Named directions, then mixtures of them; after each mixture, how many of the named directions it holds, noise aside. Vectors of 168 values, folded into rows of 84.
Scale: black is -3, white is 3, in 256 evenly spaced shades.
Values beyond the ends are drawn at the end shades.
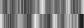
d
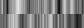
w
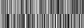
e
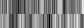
three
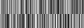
one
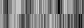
three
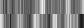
one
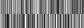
one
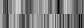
three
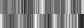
one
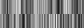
three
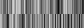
two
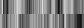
two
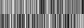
two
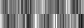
two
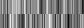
three
